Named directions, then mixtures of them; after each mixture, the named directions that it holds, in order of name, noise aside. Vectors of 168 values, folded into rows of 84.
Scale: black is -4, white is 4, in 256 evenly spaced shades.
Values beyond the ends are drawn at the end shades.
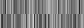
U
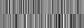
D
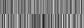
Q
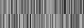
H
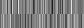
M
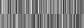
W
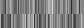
M, U.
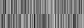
H, Q, U.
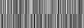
M, U, W.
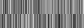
D, Q, U.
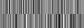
D.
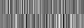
D.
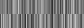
M, Q, U.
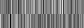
H, M, W.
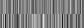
Q.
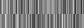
H, Q, W.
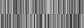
Q, U, W.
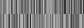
H.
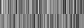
H, W.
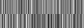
D, Q, W.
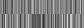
Q.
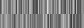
D, H, W.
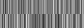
D, Q.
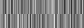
H, M, Q.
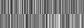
D, H, W.
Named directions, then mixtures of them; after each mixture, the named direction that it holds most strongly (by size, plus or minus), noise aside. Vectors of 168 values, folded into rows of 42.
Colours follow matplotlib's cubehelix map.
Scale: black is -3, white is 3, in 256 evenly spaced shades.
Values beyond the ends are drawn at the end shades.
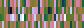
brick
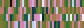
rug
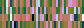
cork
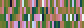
rug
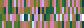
brick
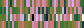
cork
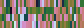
brick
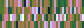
brick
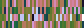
cork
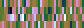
brick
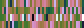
cork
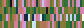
rug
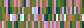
brick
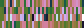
cork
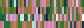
brick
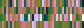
rug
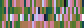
brick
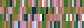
rug
